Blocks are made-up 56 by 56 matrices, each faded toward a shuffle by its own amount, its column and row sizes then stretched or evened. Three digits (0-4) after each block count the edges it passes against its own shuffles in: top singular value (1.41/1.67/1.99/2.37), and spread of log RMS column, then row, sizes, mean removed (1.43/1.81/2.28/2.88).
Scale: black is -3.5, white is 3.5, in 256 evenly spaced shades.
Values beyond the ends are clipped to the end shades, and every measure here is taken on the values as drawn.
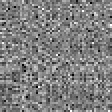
3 1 0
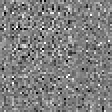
3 2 1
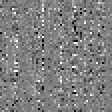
1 4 1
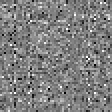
2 2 0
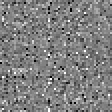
1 1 0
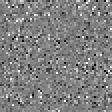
1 1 2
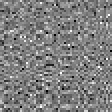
4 0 0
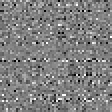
3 0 4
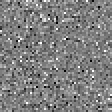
1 1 0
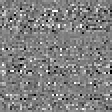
0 0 4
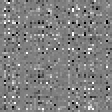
2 4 2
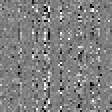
3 4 1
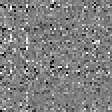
0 3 3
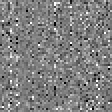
0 3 0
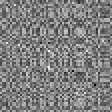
4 1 0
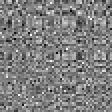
4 0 1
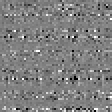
2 1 4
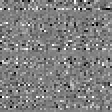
1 0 4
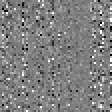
0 4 0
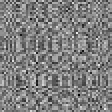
4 2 0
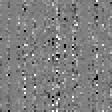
0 4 0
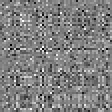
4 2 2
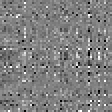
4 3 3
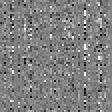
1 4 1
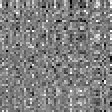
4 3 2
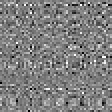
4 2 3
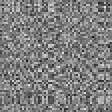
4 1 2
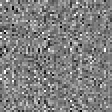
3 3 0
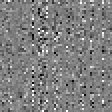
0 4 1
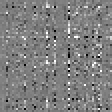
1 4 3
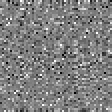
3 0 2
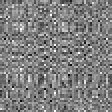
4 3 0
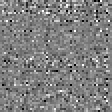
0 2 4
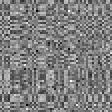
4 1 0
